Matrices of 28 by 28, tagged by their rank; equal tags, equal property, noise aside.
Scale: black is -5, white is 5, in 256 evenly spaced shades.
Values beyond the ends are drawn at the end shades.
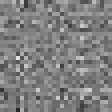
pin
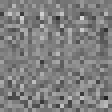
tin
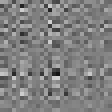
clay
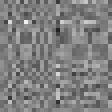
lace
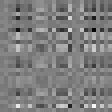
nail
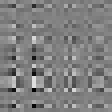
nail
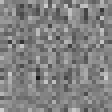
pin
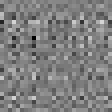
lace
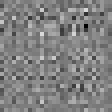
tin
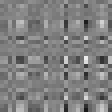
nail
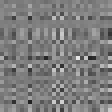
clay
